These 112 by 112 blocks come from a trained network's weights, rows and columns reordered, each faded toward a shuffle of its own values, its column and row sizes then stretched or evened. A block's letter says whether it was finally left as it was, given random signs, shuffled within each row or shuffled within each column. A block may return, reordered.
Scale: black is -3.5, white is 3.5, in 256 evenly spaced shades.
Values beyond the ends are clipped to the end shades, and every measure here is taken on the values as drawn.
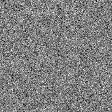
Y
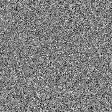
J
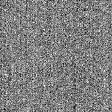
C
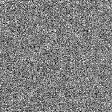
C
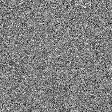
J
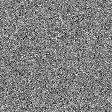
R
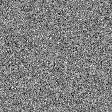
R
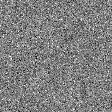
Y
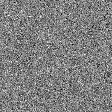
Y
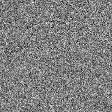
J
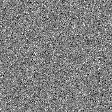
Y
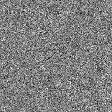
C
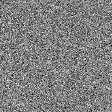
J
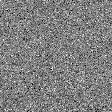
R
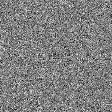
J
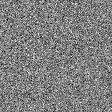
Y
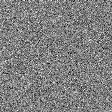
R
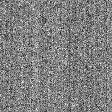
C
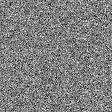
Y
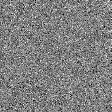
Y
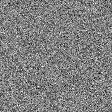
R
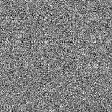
C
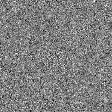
R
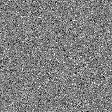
C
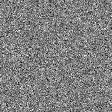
C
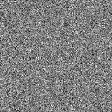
C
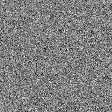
R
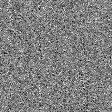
Y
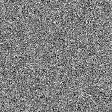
R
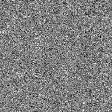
C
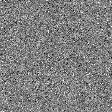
J
